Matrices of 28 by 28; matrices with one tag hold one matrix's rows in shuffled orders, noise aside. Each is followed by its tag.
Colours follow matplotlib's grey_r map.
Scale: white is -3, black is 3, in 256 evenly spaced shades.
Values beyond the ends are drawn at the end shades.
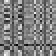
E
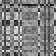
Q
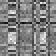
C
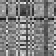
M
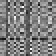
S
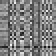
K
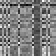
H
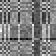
H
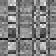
C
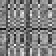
S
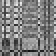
Q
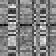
C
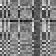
H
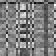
M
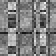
C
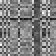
H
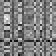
E
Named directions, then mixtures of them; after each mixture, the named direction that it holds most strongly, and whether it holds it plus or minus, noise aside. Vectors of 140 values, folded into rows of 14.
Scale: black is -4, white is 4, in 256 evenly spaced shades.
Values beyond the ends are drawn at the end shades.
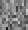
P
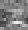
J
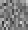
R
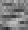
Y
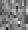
P, plus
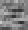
Y, plus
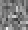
P, minus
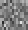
R, plus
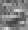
Y, minus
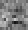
J, minus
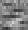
Y, plus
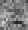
J, minus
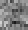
J, minus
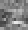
J, plus
